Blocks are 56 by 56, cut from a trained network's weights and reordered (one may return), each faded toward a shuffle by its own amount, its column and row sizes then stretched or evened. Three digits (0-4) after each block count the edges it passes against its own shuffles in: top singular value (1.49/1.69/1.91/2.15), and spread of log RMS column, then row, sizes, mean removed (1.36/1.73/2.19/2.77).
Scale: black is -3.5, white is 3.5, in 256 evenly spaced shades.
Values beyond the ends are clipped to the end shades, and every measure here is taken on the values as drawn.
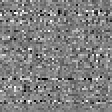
0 1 4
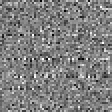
3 1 2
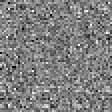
1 1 0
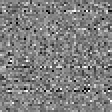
2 1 3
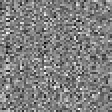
3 2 0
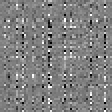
4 4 3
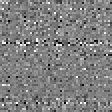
1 2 4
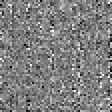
1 3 0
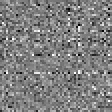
4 2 3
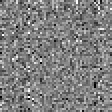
0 3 0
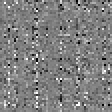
0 4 2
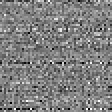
3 0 3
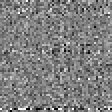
1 1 3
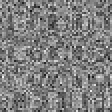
4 0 1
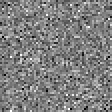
0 0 0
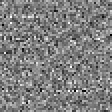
1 0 1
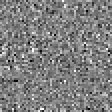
0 0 2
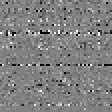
1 2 4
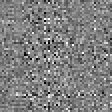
1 3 2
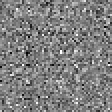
2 1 1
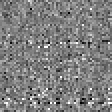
1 2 3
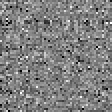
0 2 1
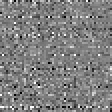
0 2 4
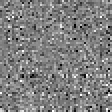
1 3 2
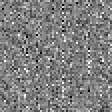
1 3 0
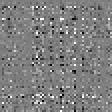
0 4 4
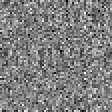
2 0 1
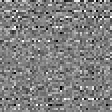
4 1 4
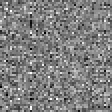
2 2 1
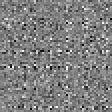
2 2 3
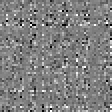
1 4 3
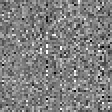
1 3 0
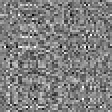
3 1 2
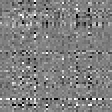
4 3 4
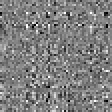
4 2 3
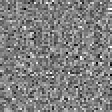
1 1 2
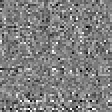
2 1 3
